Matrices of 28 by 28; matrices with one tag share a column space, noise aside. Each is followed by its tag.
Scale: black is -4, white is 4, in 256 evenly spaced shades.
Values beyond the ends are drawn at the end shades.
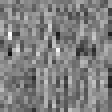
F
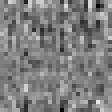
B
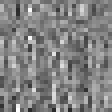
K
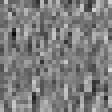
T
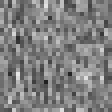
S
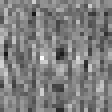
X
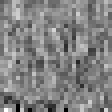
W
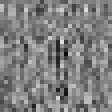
K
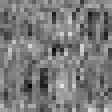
F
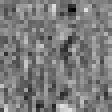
K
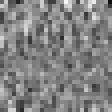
B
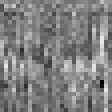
X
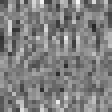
B
